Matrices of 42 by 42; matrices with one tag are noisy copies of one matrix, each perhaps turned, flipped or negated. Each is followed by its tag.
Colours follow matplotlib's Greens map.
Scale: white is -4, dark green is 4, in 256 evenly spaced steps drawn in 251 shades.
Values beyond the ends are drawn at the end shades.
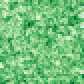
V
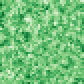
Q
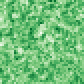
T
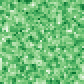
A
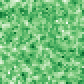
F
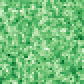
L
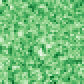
T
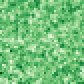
L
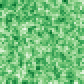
V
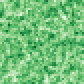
L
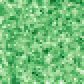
F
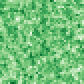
L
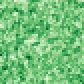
T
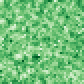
Q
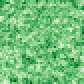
V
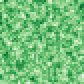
A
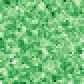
A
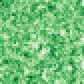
T
